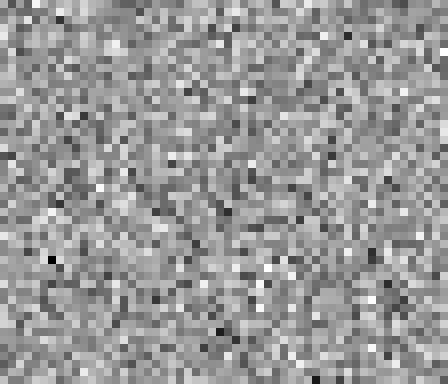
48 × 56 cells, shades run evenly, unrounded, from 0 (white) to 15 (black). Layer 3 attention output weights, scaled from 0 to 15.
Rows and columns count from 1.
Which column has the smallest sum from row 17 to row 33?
44
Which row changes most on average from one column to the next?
33
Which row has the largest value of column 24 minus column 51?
12
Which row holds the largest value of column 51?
38
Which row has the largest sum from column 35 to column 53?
5
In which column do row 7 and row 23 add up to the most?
3
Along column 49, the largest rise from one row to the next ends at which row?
23
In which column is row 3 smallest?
4
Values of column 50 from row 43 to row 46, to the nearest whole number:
9 6 4 1
